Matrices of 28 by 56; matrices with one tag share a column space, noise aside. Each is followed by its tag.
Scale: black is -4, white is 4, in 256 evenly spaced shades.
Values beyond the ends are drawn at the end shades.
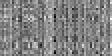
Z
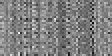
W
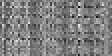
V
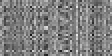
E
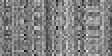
E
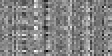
E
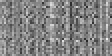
V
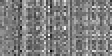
E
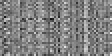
W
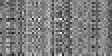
W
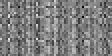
V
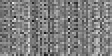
W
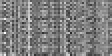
W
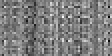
V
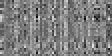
Z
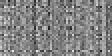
E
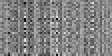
W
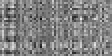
Z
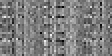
V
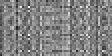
E
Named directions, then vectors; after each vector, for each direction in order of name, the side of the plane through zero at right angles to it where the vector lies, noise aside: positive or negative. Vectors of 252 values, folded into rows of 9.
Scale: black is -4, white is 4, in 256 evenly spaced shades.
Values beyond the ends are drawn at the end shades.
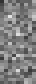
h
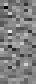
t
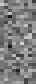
negative, positive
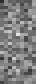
positive, positive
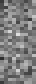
positive, positive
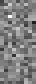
positive, negative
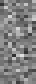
positive, negative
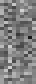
negative, negative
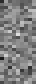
positive, positive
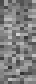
positive, positive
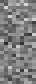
positive, negative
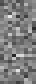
positive, negative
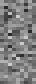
negative, positive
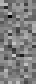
negative, positive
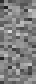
positive, positive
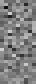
negative, positive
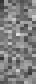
positive, positive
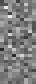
positive, negative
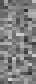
positive, positive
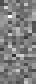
positive, negative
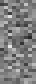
positive, negative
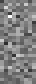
positive, negative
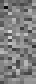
positive, positive
